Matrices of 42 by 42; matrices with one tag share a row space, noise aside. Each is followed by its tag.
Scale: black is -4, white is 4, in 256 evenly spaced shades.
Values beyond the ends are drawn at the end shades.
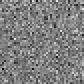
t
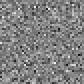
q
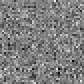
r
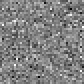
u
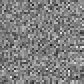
t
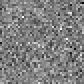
u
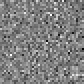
t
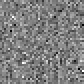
t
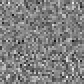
q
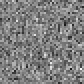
u
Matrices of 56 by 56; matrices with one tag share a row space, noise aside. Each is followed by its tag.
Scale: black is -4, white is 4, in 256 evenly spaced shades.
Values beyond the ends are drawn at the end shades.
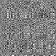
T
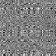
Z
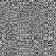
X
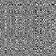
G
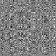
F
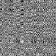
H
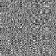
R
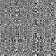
G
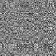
X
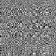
R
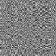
R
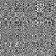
G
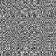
Z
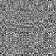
X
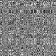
H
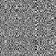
G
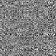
X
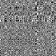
G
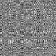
H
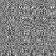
T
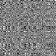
Z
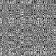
H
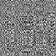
T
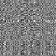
Z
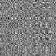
R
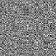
X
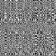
G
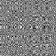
R
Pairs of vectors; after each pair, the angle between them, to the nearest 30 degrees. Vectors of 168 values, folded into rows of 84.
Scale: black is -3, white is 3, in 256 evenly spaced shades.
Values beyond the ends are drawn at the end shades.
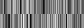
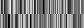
30 degrees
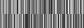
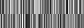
60 degrees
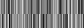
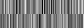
120 degrees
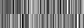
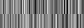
120 degrees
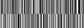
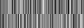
90 degrees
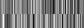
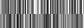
90 degrees
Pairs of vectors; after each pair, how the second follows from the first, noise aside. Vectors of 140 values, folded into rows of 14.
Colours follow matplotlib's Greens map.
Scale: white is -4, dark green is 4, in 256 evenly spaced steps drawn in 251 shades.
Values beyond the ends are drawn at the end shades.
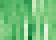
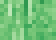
reversed, shrunk.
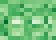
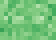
reversed, shrunk.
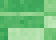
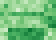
negated.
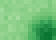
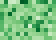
shuffled.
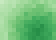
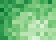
negated.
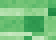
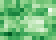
negated.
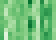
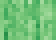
negated, shrunk.
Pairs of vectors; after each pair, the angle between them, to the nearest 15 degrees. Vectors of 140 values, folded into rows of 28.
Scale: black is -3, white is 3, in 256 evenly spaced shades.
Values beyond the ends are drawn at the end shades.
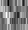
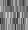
45 degrees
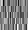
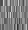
150 degrees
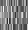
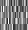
30 degrees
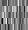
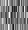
135 degrees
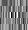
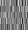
105 degrees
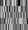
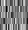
60 degrees
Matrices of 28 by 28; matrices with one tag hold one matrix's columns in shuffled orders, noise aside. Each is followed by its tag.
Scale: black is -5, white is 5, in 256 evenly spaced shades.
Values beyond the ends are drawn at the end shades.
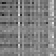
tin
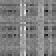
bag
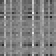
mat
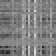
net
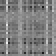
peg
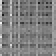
tin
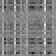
peg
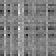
bag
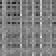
tin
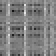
bag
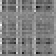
peg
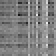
tin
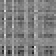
net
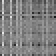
mat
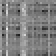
bag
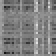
peg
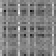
bag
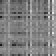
mat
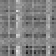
net
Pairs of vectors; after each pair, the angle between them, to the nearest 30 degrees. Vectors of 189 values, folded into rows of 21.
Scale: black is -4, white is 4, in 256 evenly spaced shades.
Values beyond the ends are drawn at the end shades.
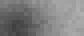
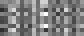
90 degrees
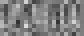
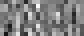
120 degrees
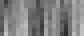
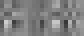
60 degrees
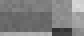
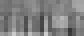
60 degrees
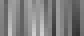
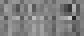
60 degrees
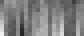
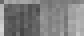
60 degrees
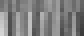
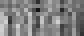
30 degrees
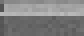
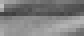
150 degrees
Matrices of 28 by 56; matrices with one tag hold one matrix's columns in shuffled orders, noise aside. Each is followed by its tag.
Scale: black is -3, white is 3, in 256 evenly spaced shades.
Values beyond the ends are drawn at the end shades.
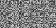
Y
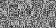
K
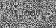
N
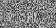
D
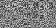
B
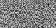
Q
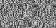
K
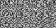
Y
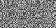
Y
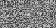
Y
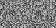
N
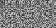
Y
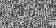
K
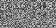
B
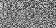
B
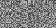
Y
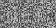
D
